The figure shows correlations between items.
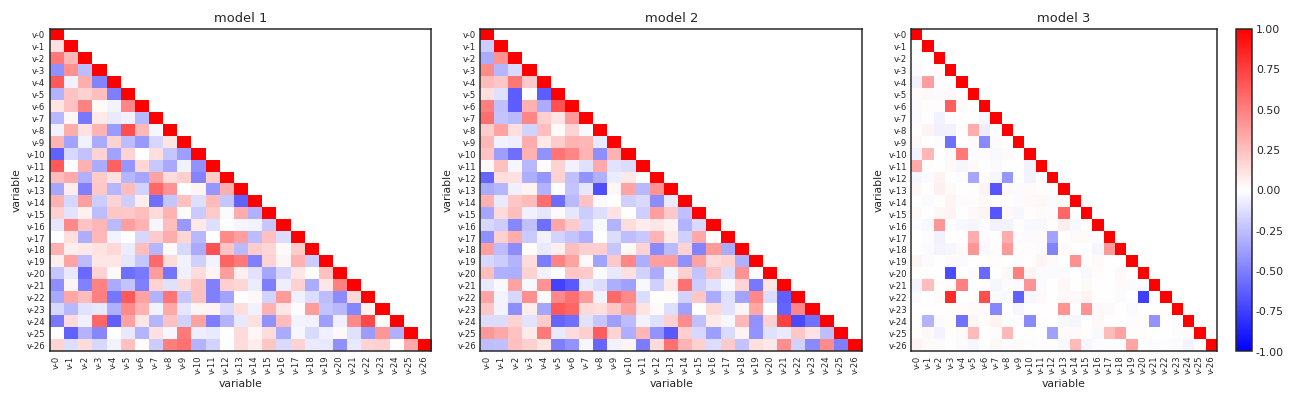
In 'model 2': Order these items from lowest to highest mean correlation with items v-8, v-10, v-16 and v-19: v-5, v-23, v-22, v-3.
v-3, v-22, v-23, v-5
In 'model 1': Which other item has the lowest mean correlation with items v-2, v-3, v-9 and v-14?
v-7
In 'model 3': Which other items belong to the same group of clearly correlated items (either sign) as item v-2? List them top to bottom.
v-16
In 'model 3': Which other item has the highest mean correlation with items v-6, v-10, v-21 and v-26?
v-4
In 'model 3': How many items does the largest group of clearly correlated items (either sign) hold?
6
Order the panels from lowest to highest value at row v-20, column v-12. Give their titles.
model 2, model 3, model 1
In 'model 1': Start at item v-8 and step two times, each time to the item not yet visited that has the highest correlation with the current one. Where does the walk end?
v-22
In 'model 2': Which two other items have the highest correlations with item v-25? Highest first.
v-8, v-4
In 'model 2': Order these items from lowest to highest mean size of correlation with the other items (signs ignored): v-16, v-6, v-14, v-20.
v-20, v-16, v-14, v-6
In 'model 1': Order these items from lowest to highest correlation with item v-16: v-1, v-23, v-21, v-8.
v-21, v-23, v-8, v-1
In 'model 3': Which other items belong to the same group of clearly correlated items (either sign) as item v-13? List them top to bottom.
v-7, v-15, v-23
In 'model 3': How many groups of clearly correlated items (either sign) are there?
7
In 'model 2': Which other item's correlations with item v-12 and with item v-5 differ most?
v-6
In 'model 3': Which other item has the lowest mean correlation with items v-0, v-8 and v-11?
v-12
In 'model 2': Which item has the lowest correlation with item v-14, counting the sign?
v-5
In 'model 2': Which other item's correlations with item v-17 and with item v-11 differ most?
v-26
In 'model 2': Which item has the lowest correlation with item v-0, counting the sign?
v-12
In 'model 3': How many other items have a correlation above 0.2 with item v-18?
4
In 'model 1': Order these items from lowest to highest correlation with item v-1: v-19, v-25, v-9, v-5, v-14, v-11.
v-25, v-9, v-14, v-11, v-5, v-19
